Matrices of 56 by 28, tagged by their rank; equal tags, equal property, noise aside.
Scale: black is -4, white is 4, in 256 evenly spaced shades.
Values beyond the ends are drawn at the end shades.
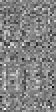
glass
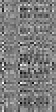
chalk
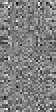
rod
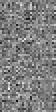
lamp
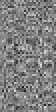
glass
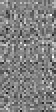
glass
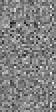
lamp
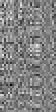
rod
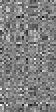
glass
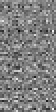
rod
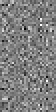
glass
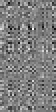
chalk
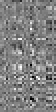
chalk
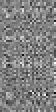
glass
